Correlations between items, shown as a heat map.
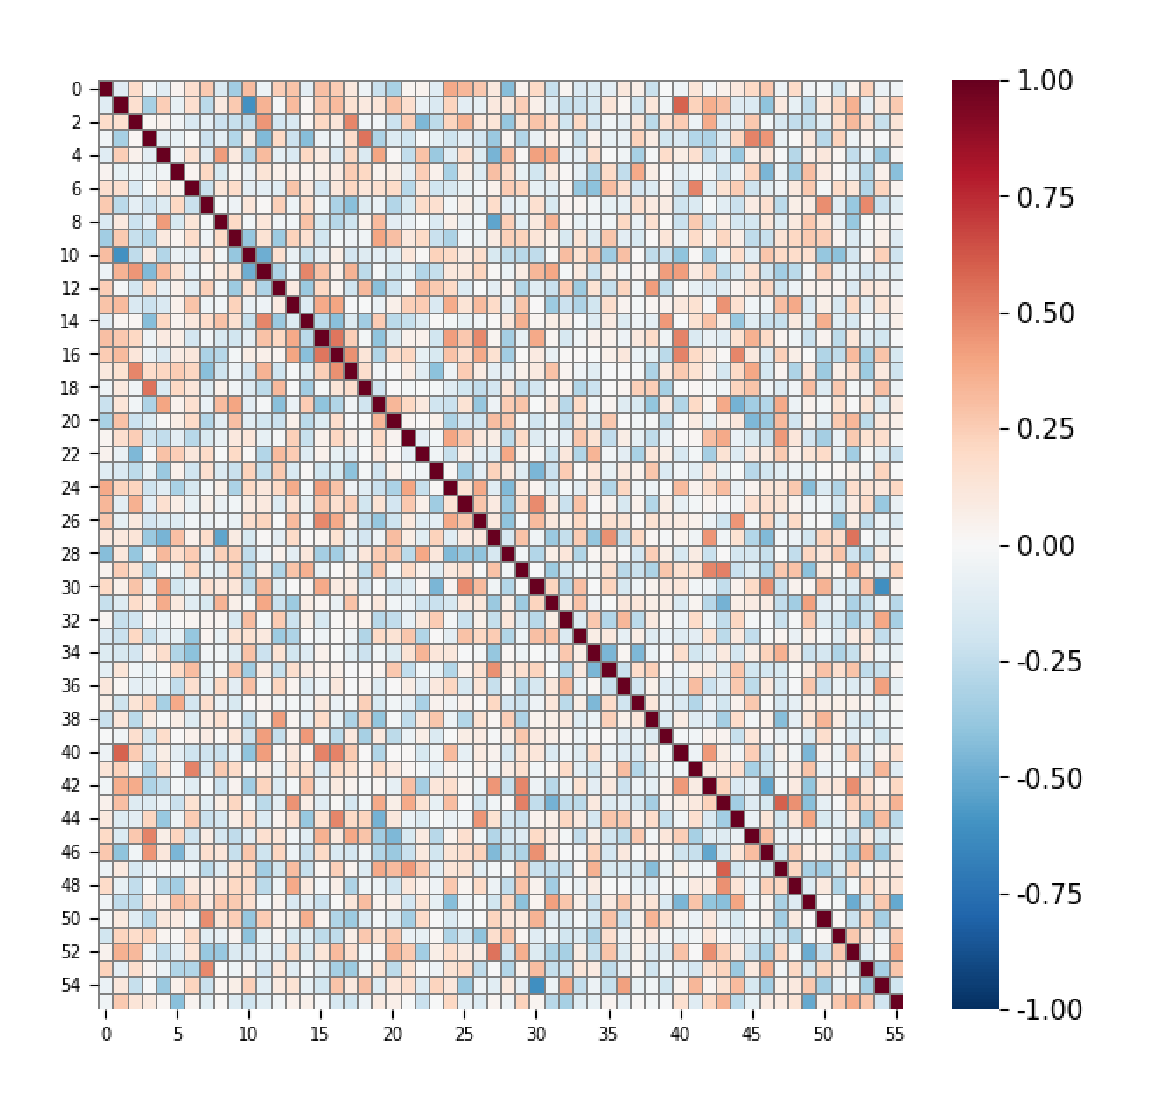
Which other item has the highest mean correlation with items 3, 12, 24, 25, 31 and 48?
46
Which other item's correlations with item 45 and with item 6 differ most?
41
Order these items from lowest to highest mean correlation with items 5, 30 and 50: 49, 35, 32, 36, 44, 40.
36, 32, 44, 40, 49, 35
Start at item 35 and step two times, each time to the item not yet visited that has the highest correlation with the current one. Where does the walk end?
52
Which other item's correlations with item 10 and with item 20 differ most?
1
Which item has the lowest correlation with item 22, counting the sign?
2
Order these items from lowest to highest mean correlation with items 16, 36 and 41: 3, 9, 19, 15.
3, 19, 9, 15
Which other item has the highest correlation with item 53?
7
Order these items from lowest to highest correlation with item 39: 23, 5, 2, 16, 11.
16, 23, 5, 2, 11
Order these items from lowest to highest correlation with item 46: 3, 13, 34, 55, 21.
21, 13, 55, 34, 3
